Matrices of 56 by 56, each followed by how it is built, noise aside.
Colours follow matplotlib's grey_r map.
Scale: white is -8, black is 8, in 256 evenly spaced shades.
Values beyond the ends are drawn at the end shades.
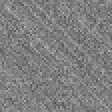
Toeplitz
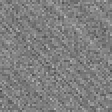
Toeplitz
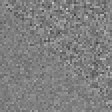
upper triangular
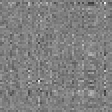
low rank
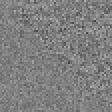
upper triangular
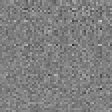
low rank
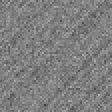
Hankel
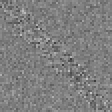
banded
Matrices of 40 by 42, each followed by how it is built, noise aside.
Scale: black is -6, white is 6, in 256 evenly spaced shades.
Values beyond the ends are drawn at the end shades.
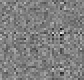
low rank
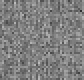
blocks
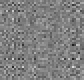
low rank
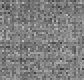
blocks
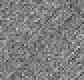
Hankel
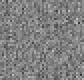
blocks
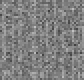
blocks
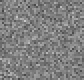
noise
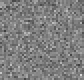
noise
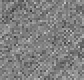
Hankel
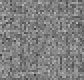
blocks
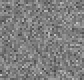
noise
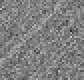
Hankel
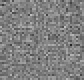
low rank
